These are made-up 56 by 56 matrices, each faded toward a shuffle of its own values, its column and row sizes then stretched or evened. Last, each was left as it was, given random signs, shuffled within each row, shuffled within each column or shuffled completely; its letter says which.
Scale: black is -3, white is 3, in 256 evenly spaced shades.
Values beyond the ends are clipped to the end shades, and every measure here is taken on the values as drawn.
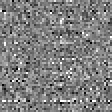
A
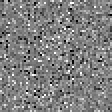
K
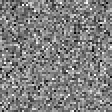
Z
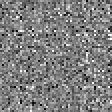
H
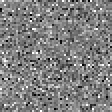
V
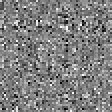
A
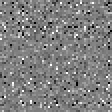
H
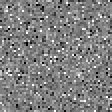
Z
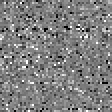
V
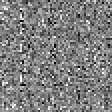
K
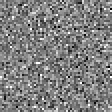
Z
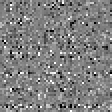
H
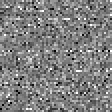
V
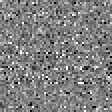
V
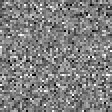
V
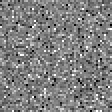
Z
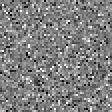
Z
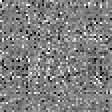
A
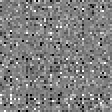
A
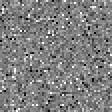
Z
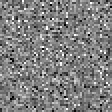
K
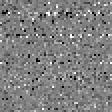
V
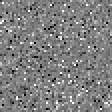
Z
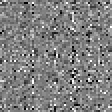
H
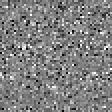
V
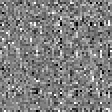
A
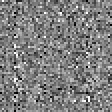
H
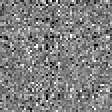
A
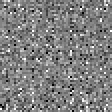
H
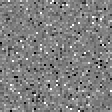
Z
